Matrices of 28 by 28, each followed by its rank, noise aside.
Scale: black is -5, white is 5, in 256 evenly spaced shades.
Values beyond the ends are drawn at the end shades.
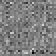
five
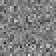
six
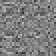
five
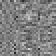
four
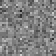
six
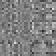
three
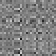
three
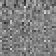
five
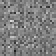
six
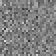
six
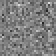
six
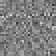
five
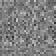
seven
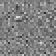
five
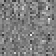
five
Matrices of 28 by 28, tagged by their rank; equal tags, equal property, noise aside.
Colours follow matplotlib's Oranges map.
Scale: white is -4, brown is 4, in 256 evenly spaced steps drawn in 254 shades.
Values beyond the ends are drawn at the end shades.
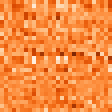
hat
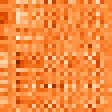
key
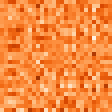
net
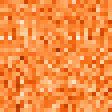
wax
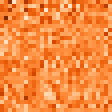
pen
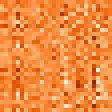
net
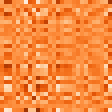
key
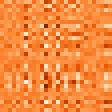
key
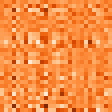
hat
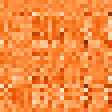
key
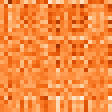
key
